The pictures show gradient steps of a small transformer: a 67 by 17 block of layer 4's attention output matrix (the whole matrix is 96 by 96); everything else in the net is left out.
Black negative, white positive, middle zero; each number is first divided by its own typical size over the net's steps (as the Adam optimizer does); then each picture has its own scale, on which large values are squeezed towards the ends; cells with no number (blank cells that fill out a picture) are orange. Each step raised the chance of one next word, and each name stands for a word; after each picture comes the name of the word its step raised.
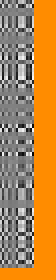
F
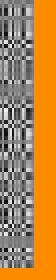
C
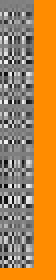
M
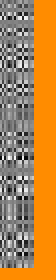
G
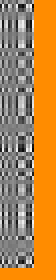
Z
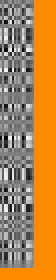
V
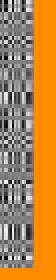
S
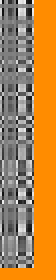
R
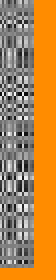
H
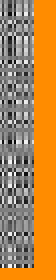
M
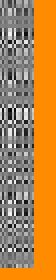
C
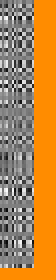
G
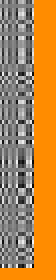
M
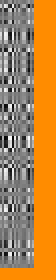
V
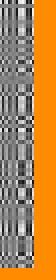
R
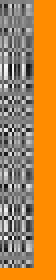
F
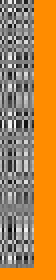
S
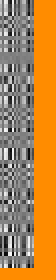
R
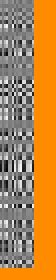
H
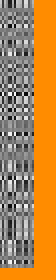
H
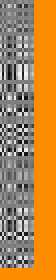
F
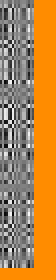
C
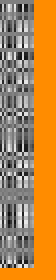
Z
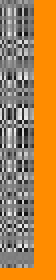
C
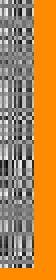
R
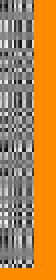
Z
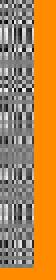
V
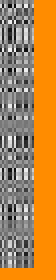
V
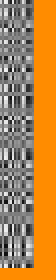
R
